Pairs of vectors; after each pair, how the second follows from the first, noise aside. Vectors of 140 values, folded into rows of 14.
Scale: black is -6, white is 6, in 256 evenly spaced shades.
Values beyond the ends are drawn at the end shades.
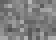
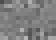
partly zeroed.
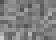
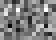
wrapped around, scaled up.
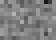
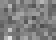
reversed, negated.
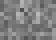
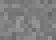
reversed, shrunk.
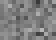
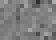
partly zeroed.
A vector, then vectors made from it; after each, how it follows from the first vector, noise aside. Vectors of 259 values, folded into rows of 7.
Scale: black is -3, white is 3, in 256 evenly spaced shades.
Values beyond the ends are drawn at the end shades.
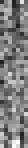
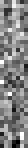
negated.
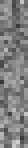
shrunk.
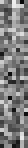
negated.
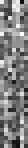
negated.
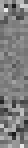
wrapped around, partly zeroed.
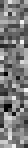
wrapped around, negated.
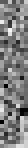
wrapped around, negated.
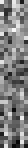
negated.
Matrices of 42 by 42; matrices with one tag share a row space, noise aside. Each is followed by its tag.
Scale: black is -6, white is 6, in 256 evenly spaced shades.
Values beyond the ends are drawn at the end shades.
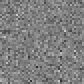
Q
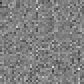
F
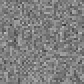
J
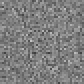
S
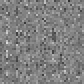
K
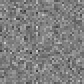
F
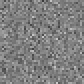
S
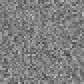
J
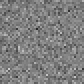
Q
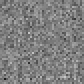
J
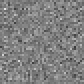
J
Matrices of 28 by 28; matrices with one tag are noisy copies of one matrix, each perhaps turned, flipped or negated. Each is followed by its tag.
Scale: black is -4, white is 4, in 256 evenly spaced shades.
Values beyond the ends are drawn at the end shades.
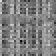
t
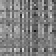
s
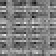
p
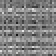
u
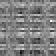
p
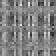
p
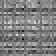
u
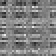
p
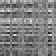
s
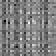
u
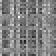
t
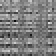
s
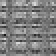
p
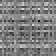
u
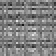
u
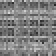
t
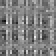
p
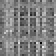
t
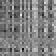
s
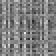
u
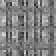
p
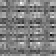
p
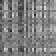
s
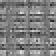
p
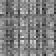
t
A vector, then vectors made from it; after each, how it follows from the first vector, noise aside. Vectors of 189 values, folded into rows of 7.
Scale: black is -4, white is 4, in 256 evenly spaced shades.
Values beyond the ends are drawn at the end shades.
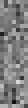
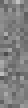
wrapped around, negated, shrunk.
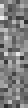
wrapped around, negated.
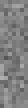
wrapped around, negated, shrunk.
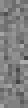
wrapped around, shrunk.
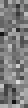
copied.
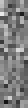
wrapped around, negated.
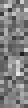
wrapped around, negated.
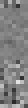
partly zeroed.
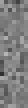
wrapped around, shrunk.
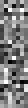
wrapped around, negated, scaled up.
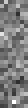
sign-scrambled.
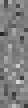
partly zeroed.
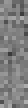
wrapped around, shrunk.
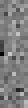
wrapped around, partly zeroed.
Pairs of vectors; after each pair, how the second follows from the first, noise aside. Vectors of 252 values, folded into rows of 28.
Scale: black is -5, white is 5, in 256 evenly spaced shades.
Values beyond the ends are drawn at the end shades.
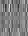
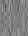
shrunk.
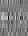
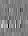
wrapped around, partly zeroed.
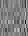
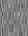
reversed, shrunk.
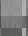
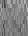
reversed, negated, partly zeroed.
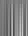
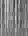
reversed.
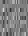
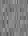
shrunk.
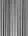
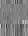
wrapped around, partly zeroed.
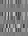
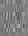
shrunk.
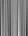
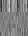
reversed, partly zeroed.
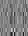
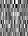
reversed, negated, scaled up.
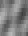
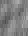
reversed, shrunk.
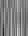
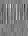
reversed, partly zeroed.
